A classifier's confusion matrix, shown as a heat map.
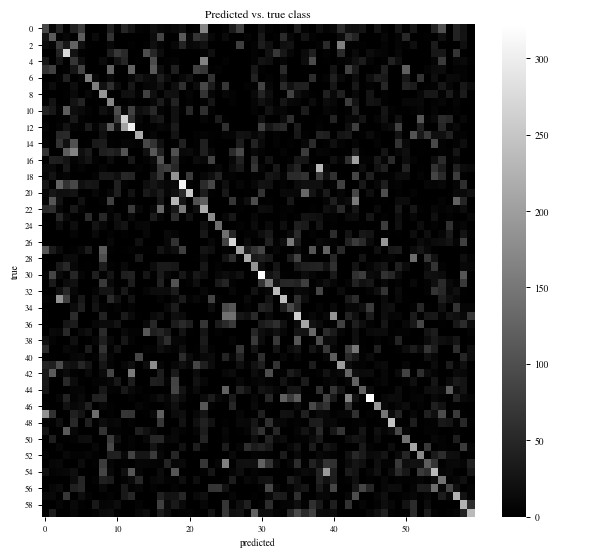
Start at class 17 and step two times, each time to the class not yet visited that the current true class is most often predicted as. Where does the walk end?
35
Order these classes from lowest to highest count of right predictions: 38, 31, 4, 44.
4, 38, 44, 31
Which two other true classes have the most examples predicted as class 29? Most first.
59, 21
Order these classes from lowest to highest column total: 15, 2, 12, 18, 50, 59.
59, 50, 2, 15, 12, 18
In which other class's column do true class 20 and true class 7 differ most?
36
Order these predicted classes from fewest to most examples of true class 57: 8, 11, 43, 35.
8, 11, 35, 43
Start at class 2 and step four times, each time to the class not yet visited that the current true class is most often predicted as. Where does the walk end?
22
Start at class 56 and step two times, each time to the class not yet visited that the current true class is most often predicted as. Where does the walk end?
39
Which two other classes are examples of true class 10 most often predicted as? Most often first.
3, 12
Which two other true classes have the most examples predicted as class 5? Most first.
1, 0
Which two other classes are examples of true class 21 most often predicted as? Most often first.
18, 43
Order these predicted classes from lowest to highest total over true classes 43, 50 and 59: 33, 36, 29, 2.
2, 33, 36, 29
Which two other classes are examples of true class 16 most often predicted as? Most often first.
43, 23
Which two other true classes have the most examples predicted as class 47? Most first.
26, 20
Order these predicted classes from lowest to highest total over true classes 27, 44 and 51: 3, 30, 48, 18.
3, 48, 18, 30
